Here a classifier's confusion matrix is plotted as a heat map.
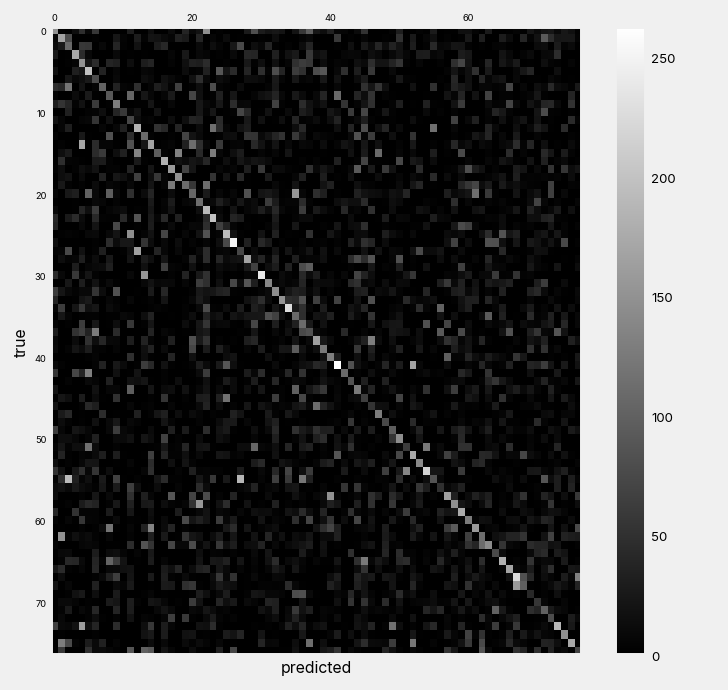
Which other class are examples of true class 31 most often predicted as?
28
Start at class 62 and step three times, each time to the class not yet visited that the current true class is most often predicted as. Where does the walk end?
64
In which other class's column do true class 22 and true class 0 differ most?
37
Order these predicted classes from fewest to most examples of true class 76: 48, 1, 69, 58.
69, 58, 48, 1
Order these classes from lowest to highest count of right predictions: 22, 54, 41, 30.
22, 54, 30, 41
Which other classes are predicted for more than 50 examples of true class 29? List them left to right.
16, 36, 37, 59
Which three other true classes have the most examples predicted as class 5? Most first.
42, 51, 20
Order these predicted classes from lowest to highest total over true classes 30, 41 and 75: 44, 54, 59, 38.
54, 59, 38, 44
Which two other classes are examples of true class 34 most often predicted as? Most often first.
56, 22
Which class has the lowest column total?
10
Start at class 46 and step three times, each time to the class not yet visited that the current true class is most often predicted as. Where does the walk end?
35
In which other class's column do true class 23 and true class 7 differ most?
2
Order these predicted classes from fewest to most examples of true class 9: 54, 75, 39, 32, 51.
51, 39, 54, 75, 32
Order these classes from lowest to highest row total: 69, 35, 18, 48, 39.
48, 69, 18, 39, 35
